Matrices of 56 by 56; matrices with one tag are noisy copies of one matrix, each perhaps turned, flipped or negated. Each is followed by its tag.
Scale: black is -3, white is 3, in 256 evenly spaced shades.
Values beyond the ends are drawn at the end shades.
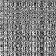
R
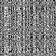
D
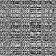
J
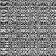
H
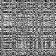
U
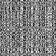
D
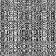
J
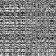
R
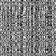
D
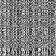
H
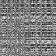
R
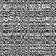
D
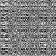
H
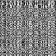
H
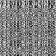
H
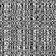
D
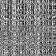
R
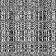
J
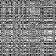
U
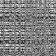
R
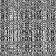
J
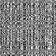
D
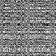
D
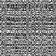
D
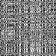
U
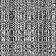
J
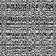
D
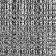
R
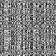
D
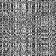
U
